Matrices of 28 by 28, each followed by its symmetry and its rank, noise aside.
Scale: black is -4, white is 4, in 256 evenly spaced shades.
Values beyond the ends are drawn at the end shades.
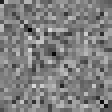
symmetric, rank eight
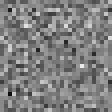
no symmetry, rank eight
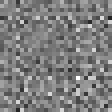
symmetric, rank six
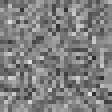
no symmetry, rank eight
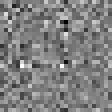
antisymmetric, rank four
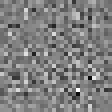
antisymmetric, rank six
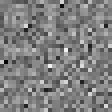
symmetric, rank eight
